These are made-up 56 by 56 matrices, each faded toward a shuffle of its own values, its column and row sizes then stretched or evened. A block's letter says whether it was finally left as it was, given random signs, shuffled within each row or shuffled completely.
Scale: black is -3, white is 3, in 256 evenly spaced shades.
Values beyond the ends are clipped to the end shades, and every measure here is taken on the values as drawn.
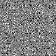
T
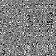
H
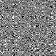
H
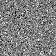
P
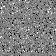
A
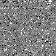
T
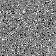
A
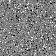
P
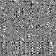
H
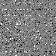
T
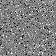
P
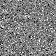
P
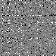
T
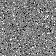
P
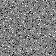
P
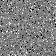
P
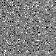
H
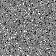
P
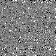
T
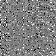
H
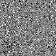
T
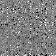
T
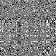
H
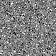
P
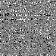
T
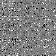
T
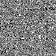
A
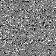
A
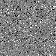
A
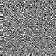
H
